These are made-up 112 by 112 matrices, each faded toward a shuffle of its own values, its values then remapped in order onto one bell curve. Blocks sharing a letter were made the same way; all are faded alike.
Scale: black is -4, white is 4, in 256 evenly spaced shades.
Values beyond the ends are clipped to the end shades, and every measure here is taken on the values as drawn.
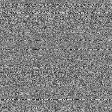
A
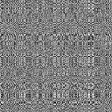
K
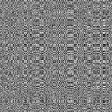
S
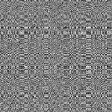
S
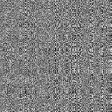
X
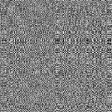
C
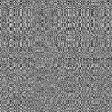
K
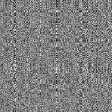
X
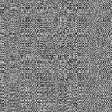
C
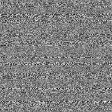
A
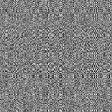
C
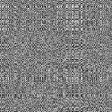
C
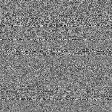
A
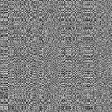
K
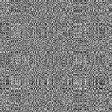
C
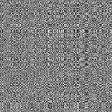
K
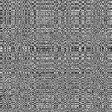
S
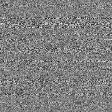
A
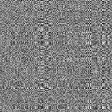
C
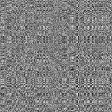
C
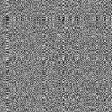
C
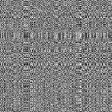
K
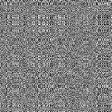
C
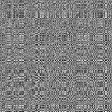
S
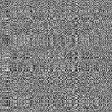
C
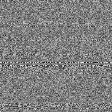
A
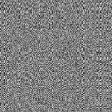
X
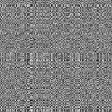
S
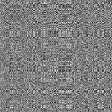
C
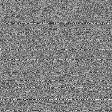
A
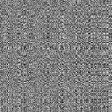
C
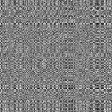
S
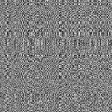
K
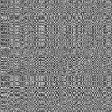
S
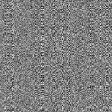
X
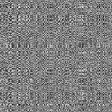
K
